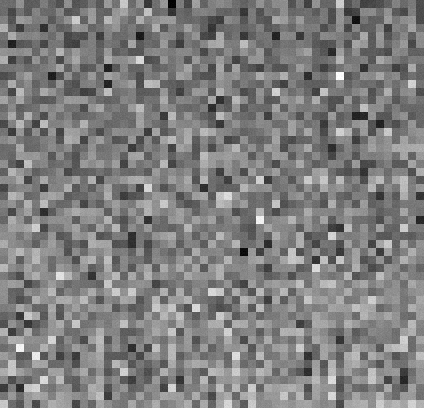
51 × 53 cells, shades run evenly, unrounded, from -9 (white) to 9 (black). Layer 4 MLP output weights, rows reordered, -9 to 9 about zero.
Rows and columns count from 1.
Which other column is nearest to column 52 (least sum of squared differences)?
37
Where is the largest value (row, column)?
1, 22
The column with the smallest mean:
28
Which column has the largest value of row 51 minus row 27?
10
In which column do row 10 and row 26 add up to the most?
7
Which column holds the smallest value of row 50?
42
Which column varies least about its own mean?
50
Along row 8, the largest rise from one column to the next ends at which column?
19
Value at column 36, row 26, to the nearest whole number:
3
